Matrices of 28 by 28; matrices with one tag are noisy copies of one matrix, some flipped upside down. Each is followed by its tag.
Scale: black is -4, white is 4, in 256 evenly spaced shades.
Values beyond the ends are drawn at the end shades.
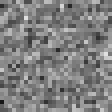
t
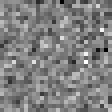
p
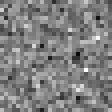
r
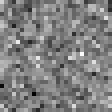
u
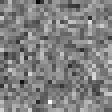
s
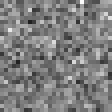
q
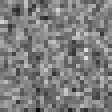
p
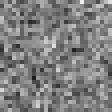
q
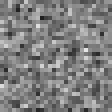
p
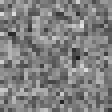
r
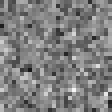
u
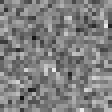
q
